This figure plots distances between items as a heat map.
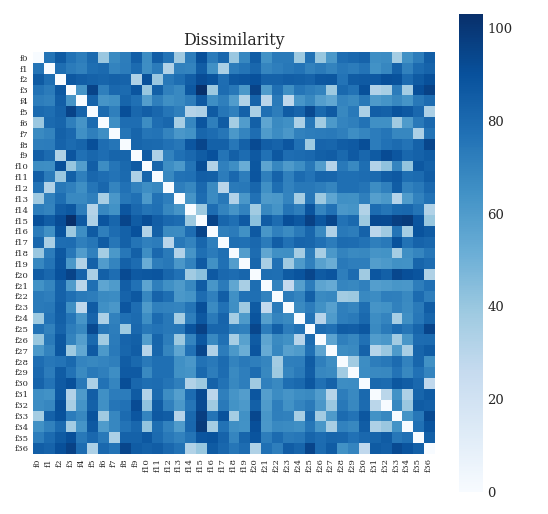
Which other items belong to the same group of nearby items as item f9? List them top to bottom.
f2, f11
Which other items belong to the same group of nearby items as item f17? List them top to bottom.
f1, f12
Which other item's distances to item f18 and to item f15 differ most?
f33
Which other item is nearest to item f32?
f31
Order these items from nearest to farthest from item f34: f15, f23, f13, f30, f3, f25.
f3, f13, f23, f25, f30, f15
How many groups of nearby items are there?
9
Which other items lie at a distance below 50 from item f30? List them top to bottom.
f5, f14, f15, f20, f36
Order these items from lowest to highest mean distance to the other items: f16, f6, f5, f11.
f6, f16, f5, f11
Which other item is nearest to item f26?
f24
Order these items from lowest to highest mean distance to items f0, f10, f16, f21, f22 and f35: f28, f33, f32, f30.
f32, f33, f28, f30
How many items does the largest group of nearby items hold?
7
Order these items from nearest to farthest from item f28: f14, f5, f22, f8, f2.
f22, f14, f5, f2, f8
